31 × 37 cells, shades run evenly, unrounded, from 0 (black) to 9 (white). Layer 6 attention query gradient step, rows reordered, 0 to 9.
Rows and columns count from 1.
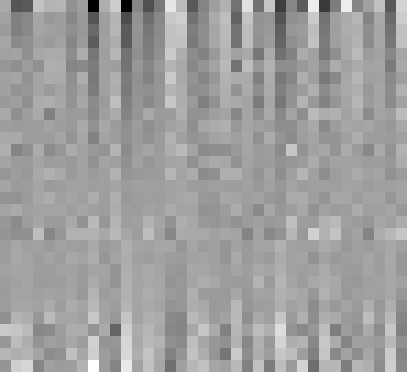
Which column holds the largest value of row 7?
16
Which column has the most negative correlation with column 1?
31
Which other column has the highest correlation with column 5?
6
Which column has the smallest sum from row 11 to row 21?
26
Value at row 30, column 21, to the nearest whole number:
4
